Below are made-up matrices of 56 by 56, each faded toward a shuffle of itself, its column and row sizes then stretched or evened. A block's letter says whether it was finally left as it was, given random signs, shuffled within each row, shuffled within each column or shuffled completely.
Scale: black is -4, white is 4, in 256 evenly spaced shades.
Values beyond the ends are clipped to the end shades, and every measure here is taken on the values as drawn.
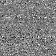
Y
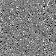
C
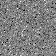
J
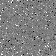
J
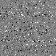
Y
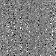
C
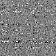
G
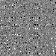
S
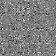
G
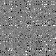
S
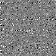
G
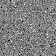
J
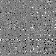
G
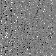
C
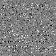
Y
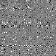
S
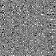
S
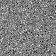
J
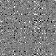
S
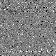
Y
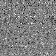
Y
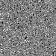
J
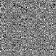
S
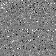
Y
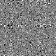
G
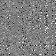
G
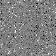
C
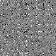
S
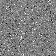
J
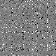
G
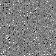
C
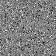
J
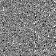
C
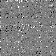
G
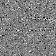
Y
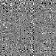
S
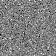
J
